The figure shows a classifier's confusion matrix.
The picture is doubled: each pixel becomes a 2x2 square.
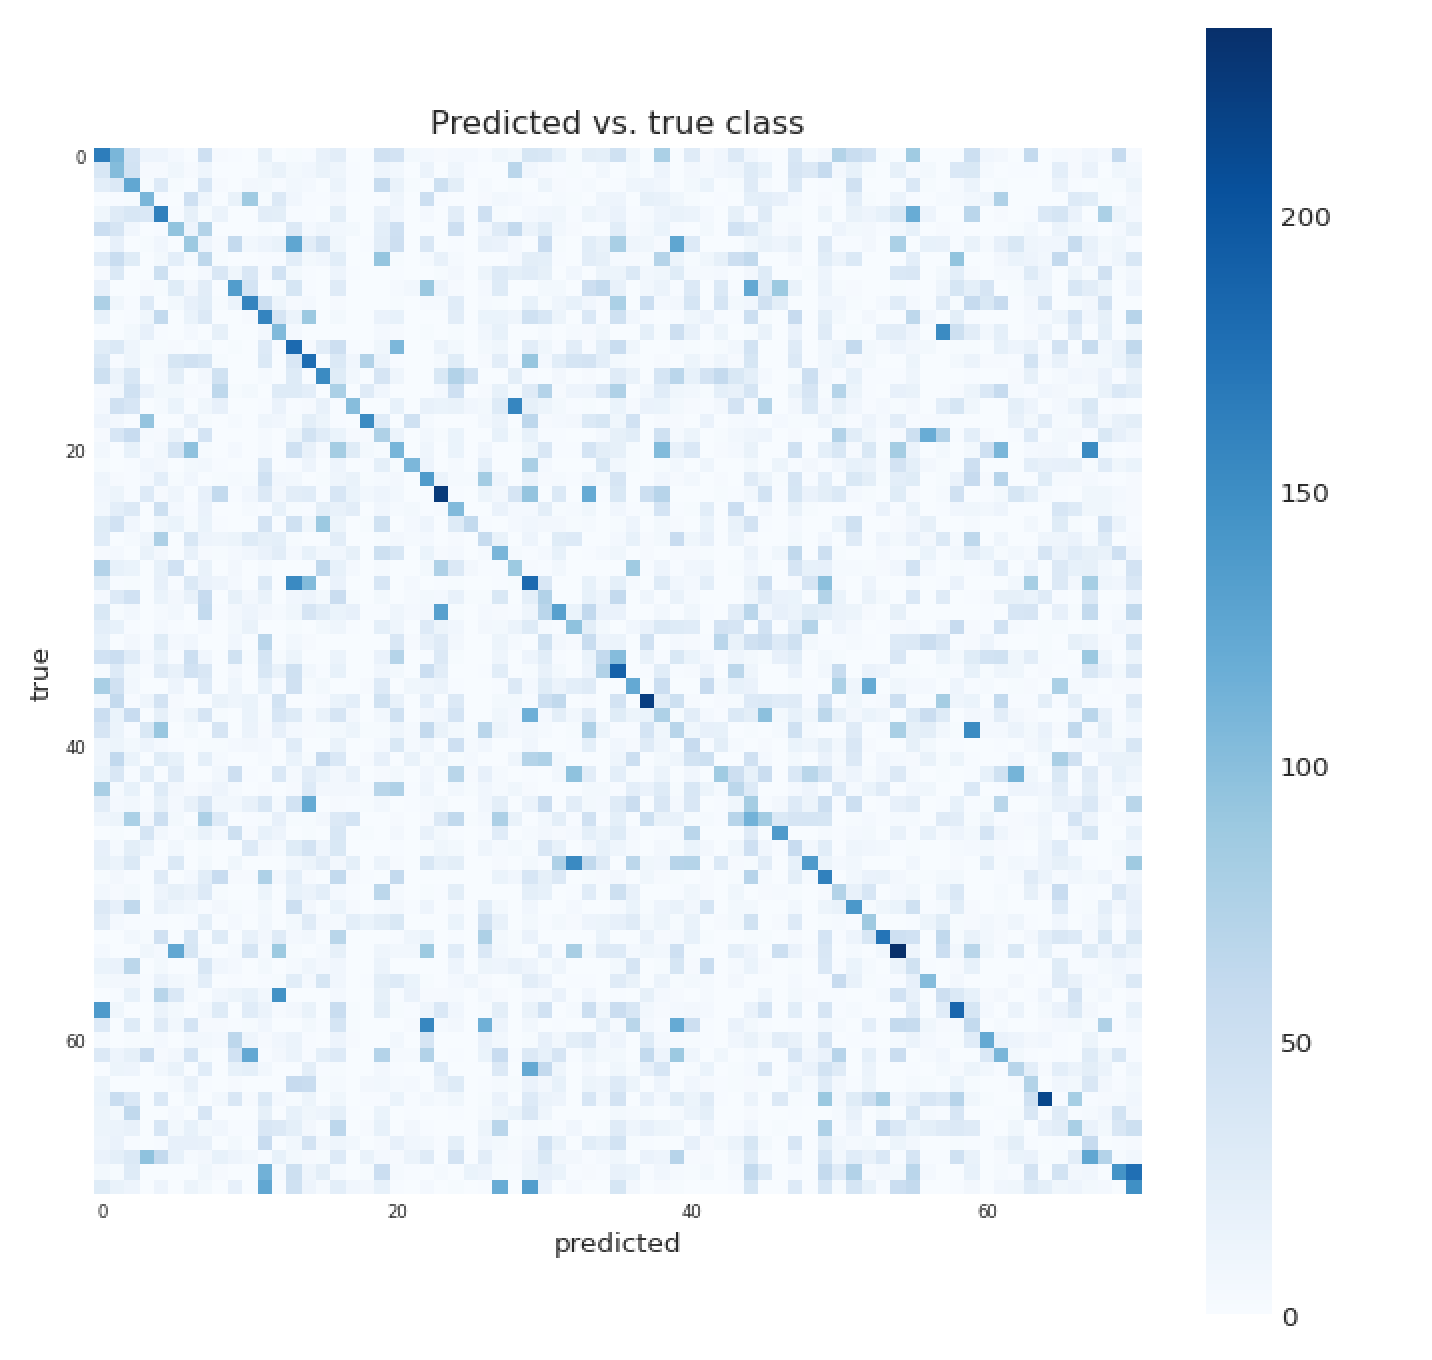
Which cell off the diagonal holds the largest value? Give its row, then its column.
69, 70
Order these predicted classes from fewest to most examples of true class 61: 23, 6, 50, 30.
23, 30, 6, 50
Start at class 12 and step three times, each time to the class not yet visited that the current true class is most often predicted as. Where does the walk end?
55
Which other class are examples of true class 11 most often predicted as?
14
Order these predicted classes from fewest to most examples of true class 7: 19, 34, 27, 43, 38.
27, 34, 43, 38, 19
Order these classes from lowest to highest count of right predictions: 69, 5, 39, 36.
39, 5, 36, 69
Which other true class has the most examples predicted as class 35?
34
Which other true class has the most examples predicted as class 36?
28
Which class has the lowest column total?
25
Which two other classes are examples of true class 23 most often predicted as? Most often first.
33, 29
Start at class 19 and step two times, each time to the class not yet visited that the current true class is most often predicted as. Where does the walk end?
50
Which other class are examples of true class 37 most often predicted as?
57
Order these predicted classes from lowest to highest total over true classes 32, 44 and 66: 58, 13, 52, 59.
52, 59, 13, 58
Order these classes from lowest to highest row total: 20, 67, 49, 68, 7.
67, 49, 7, 68, 20
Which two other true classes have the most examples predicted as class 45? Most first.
38, 17
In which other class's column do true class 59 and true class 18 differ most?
22
